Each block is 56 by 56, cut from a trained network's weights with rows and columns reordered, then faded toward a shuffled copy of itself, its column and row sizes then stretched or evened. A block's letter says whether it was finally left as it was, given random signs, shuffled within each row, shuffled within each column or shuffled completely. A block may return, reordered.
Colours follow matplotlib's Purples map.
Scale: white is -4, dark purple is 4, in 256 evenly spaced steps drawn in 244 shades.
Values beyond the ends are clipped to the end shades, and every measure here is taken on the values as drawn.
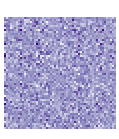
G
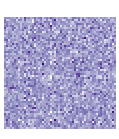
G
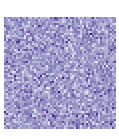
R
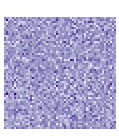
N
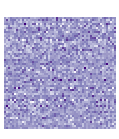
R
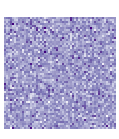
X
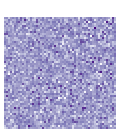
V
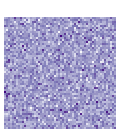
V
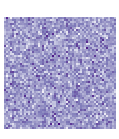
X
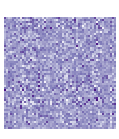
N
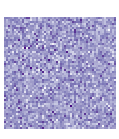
V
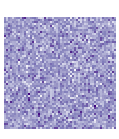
X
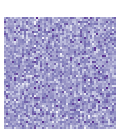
X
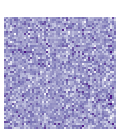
X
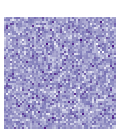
V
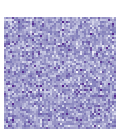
G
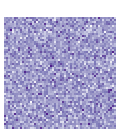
V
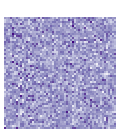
X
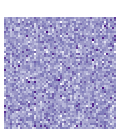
X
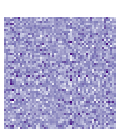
N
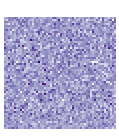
R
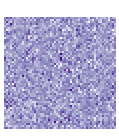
X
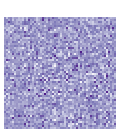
N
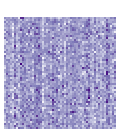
X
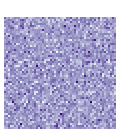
R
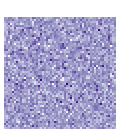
V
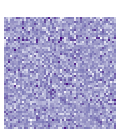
G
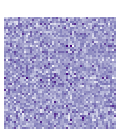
G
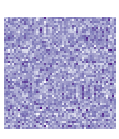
N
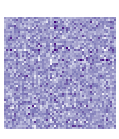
G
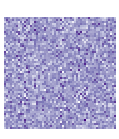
X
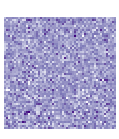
G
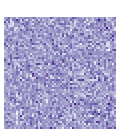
G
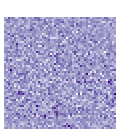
R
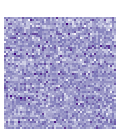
R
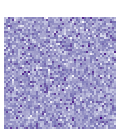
V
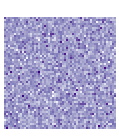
V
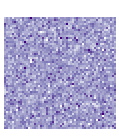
V
